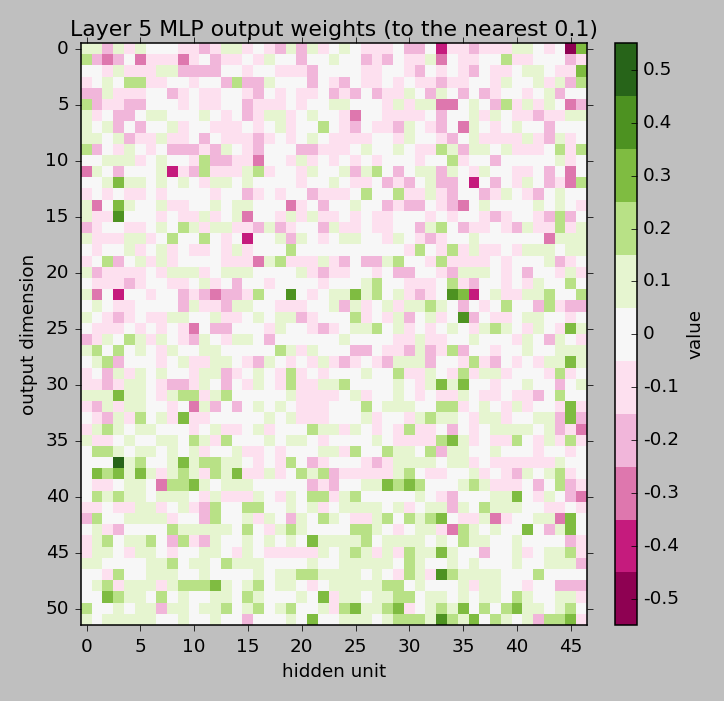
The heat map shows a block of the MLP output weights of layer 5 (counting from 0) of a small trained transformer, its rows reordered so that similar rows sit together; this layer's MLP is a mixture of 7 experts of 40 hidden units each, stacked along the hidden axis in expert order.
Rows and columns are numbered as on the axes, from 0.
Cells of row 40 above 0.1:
6
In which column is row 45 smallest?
37
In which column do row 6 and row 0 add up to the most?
46
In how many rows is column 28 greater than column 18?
18
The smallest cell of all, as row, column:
0, 45
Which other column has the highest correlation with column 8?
10
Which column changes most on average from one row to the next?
3
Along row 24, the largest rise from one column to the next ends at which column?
35
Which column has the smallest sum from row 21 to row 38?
36
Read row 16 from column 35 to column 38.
-0.2 -0.1 -0.1 0
